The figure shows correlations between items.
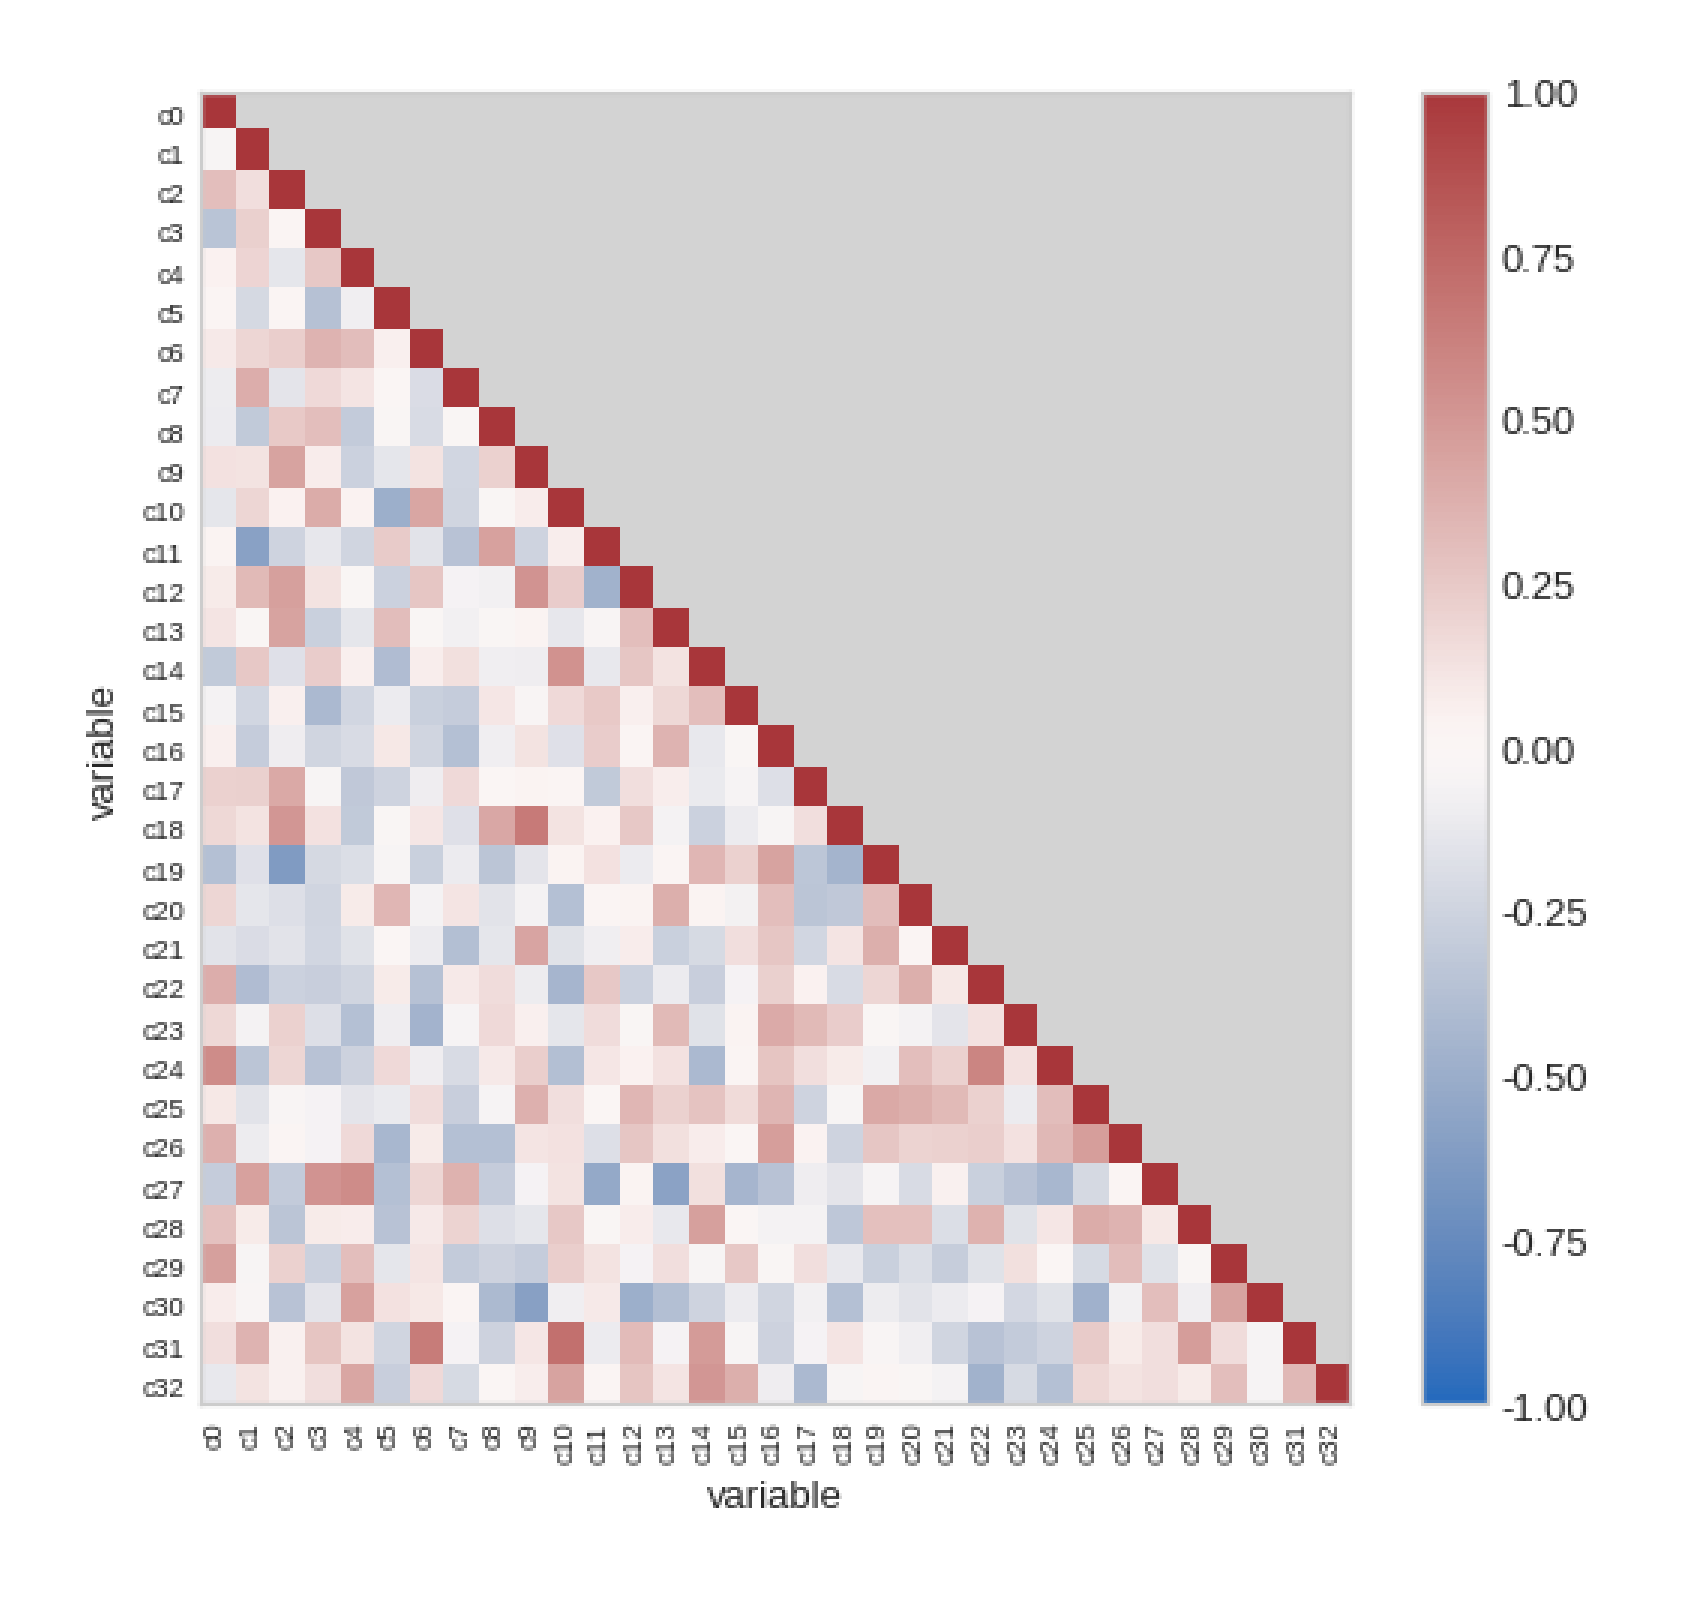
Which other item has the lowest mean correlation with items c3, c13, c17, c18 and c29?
c19
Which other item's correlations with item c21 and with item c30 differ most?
c9
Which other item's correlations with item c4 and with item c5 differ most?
c27
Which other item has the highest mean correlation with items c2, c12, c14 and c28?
c31
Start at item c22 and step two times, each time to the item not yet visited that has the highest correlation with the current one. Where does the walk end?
c0
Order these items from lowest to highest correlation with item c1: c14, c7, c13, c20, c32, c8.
c8, c20, c13, c32, c14, c7
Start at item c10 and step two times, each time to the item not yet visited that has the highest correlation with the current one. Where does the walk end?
c6
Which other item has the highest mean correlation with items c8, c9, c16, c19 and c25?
c21
